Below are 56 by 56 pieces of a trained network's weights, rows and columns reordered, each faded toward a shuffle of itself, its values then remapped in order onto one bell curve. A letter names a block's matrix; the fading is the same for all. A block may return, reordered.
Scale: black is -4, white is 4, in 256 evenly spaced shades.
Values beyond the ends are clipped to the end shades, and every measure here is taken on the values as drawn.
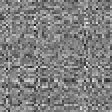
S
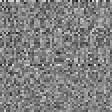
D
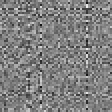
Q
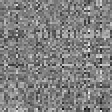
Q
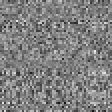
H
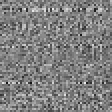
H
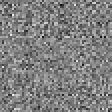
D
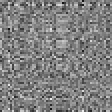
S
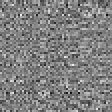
H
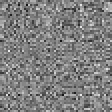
D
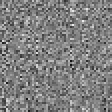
S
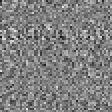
H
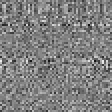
D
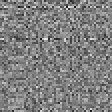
D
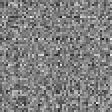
H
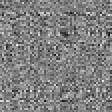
H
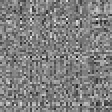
S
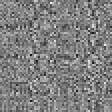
S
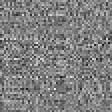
H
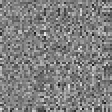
S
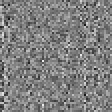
S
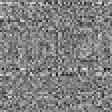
H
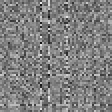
Q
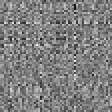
S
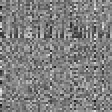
Q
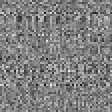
H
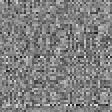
D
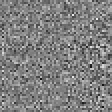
S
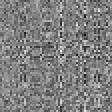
Q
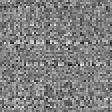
H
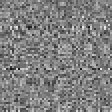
D
